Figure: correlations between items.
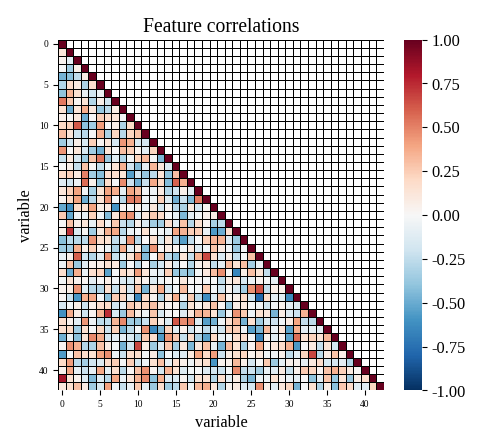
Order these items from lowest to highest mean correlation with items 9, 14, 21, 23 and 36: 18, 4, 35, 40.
18, 35, 4, 40
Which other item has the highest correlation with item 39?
1
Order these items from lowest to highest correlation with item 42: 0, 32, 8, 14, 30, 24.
14, 8, 24, 32, 0, 30
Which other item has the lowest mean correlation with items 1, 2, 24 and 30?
31
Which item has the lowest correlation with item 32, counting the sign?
22
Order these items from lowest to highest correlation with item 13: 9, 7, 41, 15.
7, 15, 9, 41
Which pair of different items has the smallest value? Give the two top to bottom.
26, 31
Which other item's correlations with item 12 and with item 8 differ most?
33
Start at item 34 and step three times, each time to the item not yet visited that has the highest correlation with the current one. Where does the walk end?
3
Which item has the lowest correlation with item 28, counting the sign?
23
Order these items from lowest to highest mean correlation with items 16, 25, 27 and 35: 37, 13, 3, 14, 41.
13, 41, 14, 37, 3
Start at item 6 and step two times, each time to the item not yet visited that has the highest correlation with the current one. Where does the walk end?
38
